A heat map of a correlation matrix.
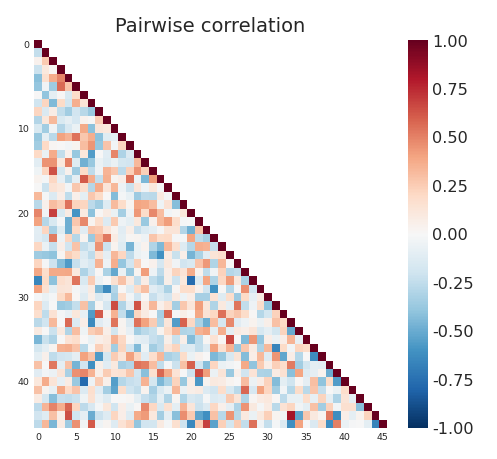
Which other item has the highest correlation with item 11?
5
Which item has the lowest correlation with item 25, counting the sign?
16
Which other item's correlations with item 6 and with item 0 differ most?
40
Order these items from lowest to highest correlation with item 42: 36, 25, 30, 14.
14, 36, 30, 25
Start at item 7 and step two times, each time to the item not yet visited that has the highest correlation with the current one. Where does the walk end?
22
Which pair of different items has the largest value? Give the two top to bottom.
33, 44
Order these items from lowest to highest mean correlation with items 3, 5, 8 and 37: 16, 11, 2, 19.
2, 16, 19, 11
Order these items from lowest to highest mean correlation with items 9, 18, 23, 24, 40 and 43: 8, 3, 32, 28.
28, 3, 32, 8
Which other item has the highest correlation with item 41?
27
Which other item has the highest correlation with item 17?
32
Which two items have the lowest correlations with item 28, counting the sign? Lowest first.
20, 0
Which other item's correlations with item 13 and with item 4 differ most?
31
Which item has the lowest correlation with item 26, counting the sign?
4
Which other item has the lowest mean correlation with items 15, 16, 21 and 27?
25
